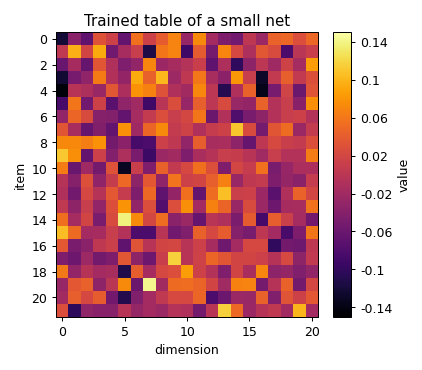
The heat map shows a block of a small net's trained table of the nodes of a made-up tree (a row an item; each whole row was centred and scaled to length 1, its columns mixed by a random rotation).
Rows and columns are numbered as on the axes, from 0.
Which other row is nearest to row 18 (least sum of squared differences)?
10
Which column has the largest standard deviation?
0
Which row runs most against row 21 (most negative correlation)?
4
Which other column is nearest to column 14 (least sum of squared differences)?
15
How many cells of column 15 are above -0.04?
19
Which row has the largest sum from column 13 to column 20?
21
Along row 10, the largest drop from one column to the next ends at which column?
5
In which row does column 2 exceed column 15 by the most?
8
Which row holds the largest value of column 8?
3
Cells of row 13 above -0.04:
19
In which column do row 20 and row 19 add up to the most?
7
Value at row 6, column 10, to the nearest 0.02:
0.02
